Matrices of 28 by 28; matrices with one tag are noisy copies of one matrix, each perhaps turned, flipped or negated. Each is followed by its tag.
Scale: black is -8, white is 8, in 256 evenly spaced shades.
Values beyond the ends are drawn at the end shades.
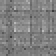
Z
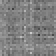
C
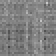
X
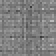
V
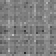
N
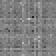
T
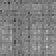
X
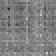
X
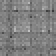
Z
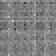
N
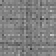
V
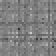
T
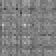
N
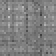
X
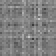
T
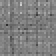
V
